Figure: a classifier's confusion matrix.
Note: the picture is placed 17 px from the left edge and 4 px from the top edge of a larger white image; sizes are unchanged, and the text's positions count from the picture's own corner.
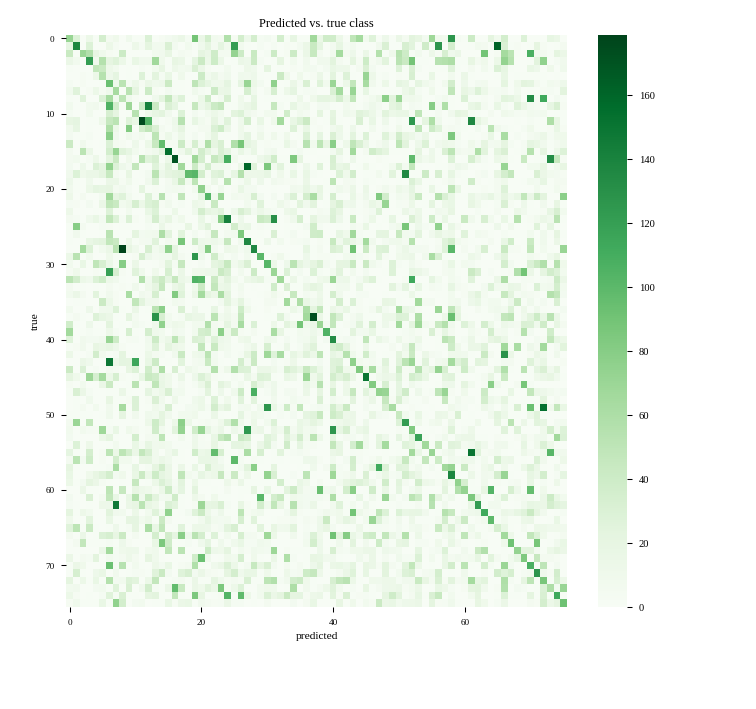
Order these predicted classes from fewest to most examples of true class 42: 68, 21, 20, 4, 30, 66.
68, 20, 4, 21, 30, 66
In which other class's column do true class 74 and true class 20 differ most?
24
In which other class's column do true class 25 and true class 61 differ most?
29
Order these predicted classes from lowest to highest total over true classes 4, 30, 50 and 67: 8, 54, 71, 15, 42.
54, 42, 15, 8, 71
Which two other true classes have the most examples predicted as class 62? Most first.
15, 68
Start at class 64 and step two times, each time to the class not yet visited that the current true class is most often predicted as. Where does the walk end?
69
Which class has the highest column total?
6
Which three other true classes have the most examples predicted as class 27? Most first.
17, 52, 6
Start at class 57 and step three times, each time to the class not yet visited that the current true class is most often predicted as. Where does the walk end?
8
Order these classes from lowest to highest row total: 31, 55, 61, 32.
31, 61, 55, 32
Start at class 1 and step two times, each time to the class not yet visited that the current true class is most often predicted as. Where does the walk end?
12
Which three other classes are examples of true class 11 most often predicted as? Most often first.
61, 52, 12
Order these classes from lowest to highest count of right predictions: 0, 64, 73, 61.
73, 0, 61, 64
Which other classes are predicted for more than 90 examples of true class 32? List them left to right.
19, 20, 52
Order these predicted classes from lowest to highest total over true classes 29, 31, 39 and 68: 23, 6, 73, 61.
61, 73, 23, 6
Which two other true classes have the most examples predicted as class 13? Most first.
37, 3
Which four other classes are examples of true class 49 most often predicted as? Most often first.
72, 30, 70, 8
